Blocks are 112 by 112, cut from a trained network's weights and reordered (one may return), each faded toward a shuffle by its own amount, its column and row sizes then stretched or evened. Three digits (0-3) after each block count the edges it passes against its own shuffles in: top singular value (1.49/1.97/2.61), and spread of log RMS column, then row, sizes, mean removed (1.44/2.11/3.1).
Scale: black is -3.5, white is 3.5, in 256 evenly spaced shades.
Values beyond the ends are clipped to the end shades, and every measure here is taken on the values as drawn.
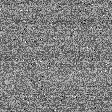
0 0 1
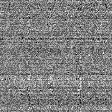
2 2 1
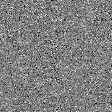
0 1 0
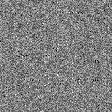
1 0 0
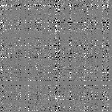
1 3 3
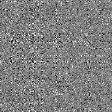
1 2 2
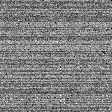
3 1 0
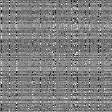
3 3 0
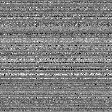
3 0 3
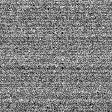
2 1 0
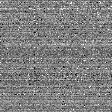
2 1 2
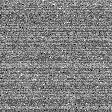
2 0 0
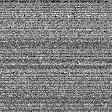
3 0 2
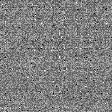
0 2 1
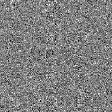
2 2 0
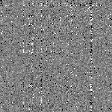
2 2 1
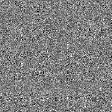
0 2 2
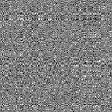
3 2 2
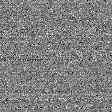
0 0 2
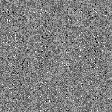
1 1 1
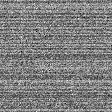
3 1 0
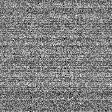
2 2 0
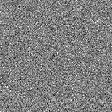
2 0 0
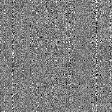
0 3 2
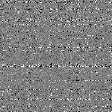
1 2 3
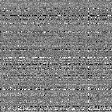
2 2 3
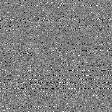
0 1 3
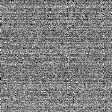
2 2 0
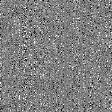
0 3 0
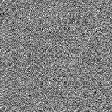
2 0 0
